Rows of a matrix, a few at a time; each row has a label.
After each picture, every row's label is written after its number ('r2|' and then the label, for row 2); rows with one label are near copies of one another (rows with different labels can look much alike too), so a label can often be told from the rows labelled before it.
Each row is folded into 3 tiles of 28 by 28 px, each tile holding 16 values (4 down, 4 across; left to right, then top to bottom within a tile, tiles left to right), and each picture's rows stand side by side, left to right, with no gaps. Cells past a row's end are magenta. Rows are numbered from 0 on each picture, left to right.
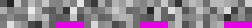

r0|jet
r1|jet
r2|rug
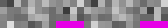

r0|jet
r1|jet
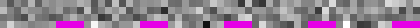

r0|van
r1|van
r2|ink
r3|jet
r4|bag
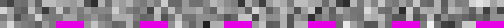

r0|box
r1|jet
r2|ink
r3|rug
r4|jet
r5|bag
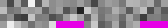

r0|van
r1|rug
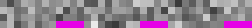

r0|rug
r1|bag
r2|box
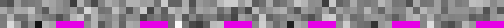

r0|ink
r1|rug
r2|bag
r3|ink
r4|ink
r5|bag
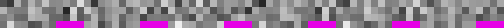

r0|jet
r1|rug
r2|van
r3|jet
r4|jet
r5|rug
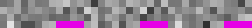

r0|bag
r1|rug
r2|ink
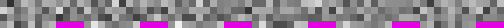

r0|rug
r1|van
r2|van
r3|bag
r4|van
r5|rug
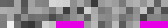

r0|bag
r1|rug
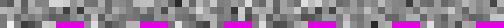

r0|bag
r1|bag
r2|jet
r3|bag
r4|ink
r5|ink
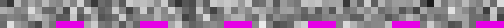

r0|jet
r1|box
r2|box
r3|bag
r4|van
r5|jet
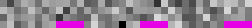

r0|rug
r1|ink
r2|box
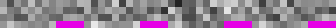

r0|van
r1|van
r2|box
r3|van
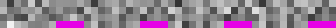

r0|van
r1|rug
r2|rug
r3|rug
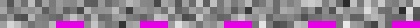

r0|van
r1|ink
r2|van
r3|bag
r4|jet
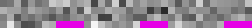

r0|bag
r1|van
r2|van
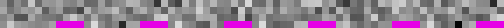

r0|van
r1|ink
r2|jet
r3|bag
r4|box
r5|ink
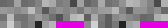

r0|ink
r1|ink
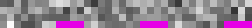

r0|bag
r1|box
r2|jet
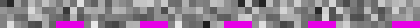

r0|jet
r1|bag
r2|ink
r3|jet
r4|box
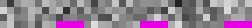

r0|rug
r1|van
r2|box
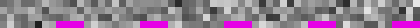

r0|ink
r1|van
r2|box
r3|van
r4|jet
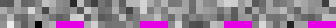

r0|ink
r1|box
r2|bag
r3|ink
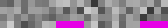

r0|bag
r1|rug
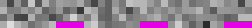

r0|van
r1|box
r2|ink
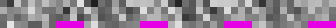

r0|jet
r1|box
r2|box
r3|box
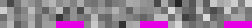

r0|rug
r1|ink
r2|box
